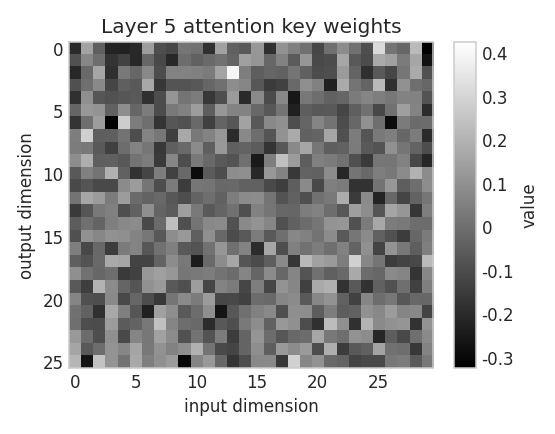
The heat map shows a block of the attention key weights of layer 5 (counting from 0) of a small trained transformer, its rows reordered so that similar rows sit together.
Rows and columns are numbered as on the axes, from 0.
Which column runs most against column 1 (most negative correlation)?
29
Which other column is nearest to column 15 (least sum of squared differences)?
10
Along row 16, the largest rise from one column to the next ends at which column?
16
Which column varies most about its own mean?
3
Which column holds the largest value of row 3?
25
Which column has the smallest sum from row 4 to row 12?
7
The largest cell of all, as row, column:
2, 13
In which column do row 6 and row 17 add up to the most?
4
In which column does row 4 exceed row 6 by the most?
26
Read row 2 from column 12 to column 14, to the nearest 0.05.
0.15 0.4 0.05
